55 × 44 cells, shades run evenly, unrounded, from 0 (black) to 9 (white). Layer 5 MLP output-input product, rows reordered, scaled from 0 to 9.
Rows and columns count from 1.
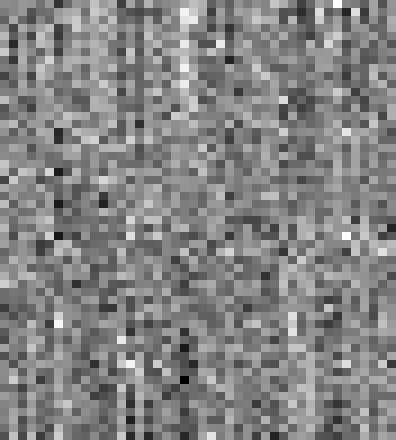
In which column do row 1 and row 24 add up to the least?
7
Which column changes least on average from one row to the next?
16
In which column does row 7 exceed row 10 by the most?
1
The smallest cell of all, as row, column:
48, 21
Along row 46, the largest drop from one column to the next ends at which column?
44
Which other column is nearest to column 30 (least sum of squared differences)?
42
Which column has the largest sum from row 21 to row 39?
41
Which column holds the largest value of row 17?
39
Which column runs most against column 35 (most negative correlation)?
13
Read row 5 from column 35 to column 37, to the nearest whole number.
2 4 6
